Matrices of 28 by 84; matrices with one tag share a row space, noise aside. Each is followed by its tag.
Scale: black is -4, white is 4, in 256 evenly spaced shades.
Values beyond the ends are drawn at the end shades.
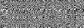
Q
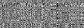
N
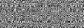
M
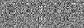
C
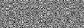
C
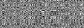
N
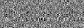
C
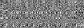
Q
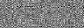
M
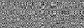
N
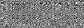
Q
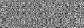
Q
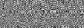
N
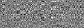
N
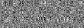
C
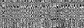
N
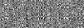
C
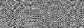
M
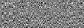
C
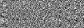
Q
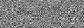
M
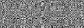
N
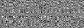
C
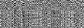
M
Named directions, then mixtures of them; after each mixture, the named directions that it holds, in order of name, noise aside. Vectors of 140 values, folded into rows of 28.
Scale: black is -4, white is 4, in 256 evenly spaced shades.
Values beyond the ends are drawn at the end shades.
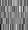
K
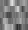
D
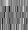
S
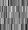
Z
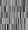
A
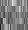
D, K, S.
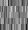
Z.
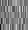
K.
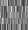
A, Z.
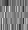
S.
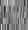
A, K, S.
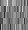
A, K, S.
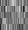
A, D, K.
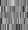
A, D, K.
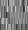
A, D, Z.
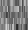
D, K, Z.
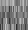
D, S.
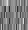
A, S.
